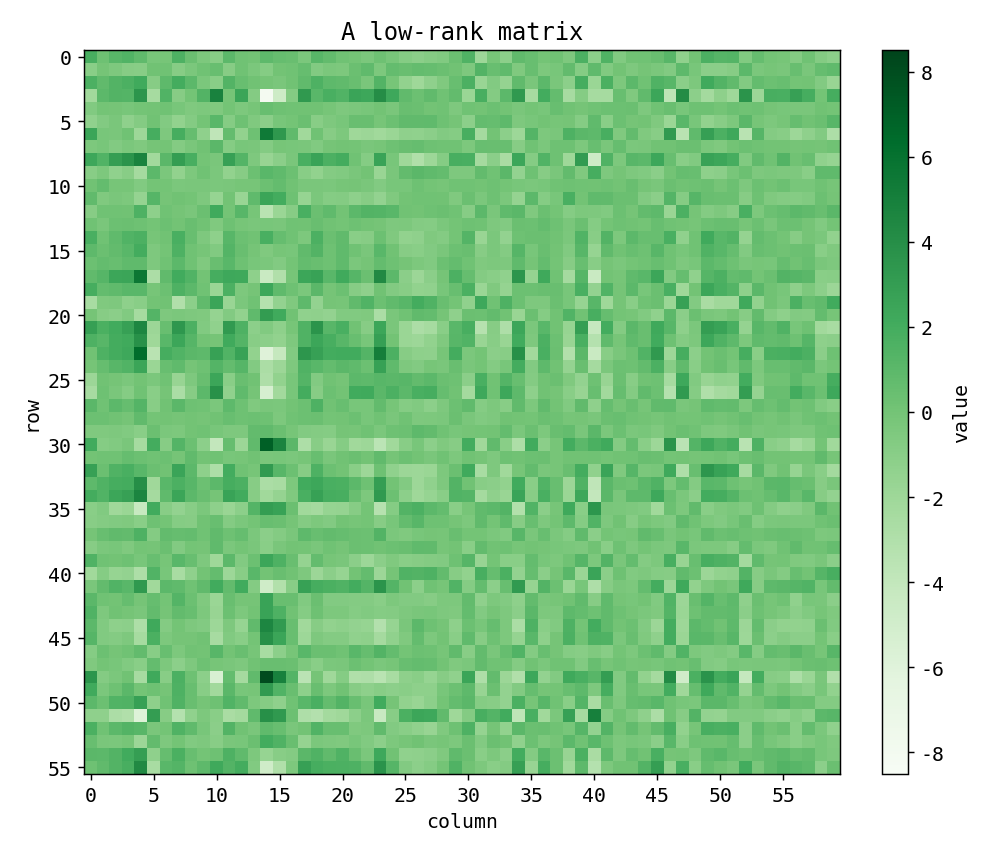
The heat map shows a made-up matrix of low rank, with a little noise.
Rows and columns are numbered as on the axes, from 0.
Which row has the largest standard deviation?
48
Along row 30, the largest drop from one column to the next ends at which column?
47
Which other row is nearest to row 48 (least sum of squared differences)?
30
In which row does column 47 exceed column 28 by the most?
3
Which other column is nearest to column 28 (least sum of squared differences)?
42
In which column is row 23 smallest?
14
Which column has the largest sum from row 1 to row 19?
4
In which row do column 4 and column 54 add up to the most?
23
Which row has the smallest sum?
51
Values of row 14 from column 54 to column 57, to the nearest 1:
0 0 -1 0
